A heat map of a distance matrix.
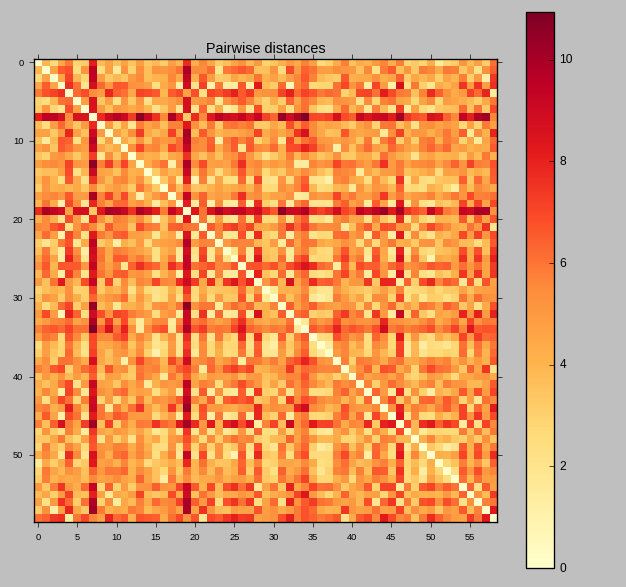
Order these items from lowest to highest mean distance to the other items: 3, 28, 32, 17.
3, 32, 17, 28
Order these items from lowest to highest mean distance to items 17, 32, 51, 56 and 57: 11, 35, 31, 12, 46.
31, 12, 35, 11, 46
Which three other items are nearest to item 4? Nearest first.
58, 21, 39
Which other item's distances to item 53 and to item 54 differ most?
46
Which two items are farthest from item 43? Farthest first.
19, 7
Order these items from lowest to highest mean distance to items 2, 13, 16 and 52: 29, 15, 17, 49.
49, 29, 15, 17
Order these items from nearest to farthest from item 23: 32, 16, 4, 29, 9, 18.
29, 9, 16, 18, 32, 4
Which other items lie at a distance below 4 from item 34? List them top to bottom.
13, 17, 33
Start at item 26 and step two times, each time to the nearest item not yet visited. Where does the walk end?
11
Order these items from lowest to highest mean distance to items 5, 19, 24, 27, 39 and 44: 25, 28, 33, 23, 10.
25, 23, 10, 33, 28
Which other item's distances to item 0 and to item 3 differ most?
32
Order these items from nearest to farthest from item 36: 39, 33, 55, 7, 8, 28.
55, 8, 33, 39, 28, 7
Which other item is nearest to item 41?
14
